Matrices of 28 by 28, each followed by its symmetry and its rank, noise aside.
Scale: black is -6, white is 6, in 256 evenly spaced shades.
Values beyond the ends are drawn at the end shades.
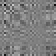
symmetric, rank two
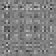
antisymmetric, rank two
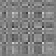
symmetric, rank one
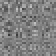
no symmetry, rank three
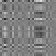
no symmetry, rank one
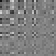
symmetric, rank one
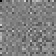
symmetric, rank three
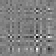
symmetric, rank one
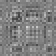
symmetric, rank two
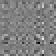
antisymmetric, rank two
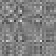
symmetric, rank two
